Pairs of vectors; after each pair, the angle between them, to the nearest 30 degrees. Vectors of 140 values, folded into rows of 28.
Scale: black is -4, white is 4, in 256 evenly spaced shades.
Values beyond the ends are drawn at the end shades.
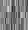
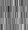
120 degrees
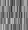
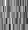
90 degrees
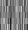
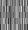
30 degrees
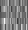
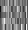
30 degrees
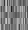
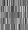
30 degrees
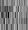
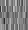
60 degrees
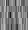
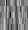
30 degrees
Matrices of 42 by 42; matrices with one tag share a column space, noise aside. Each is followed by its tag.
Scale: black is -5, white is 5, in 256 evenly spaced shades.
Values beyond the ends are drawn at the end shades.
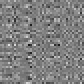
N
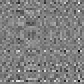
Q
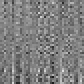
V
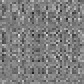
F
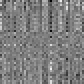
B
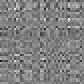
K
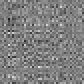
N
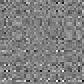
Q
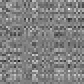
K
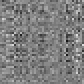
F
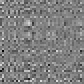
Q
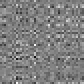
N
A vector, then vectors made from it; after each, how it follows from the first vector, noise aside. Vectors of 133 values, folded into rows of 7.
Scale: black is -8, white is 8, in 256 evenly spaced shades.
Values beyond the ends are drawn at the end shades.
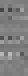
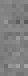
reversed, negated, shrunk.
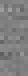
negated, shrunk.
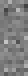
wrapped around, negated.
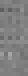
shrunk.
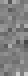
wrapped around, negated.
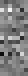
negated, scaled up.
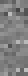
wrapped around, negated.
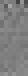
wrapped around, negated, partly zeroed.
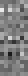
negated, scaled up.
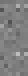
wrapped around, negated, partly zeroed.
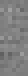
negated, shrunk.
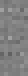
negated, shrunk.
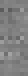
shrunk.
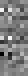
negated, scaled up.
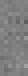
reversed, negated, shrunk.
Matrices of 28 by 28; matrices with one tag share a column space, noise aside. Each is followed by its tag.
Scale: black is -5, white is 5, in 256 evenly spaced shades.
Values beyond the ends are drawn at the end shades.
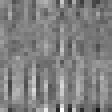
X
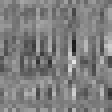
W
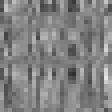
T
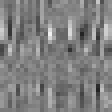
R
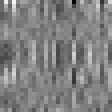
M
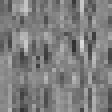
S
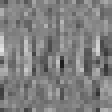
W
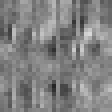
R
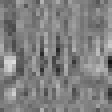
W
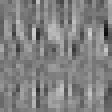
R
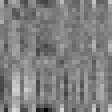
X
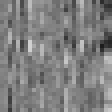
S
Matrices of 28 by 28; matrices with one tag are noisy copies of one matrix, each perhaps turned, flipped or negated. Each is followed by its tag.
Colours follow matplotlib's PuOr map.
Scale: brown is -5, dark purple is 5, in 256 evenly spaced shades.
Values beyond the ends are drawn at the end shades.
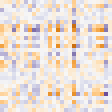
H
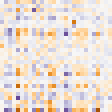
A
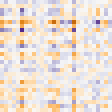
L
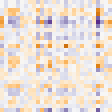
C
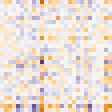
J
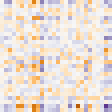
J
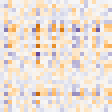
H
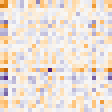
J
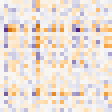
H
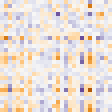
L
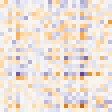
H
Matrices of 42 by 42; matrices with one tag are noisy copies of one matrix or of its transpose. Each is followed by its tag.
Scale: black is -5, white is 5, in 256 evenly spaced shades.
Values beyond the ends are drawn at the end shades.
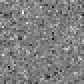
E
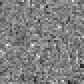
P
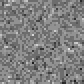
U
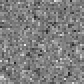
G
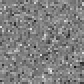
U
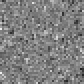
P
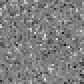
U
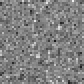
P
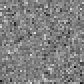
U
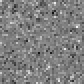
E
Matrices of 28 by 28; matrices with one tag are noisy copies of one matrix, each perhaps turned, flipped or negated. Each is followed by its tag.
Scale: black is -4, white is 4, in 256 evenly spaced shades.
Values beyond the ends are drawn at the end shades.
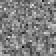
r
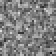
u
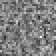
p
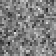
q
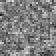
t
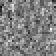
p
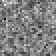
t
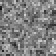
t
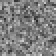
u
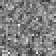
t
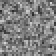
r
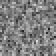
p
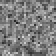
t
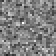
p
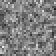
t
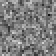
r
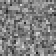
p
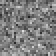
q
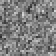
r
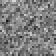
q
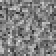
p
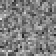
u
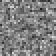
p
